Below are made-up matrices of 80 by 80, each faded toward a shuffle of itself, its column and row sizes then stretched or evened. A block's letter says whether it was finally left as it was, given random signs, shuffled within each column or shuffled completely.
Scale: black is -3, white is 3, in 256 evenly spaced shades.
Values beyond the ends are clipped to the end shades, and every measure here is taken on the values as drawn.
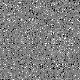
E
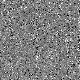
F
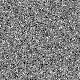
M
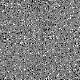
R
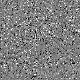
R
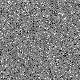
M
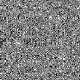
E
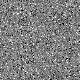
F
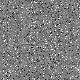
F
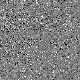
E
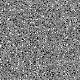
R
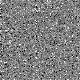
F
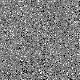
R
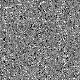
F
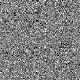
E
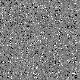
R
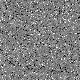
M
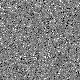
M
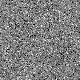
M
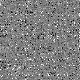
E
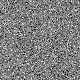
M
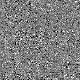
R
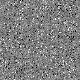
F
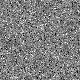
M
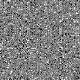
E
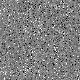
F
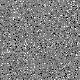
R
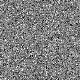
F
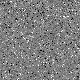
M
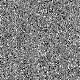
F
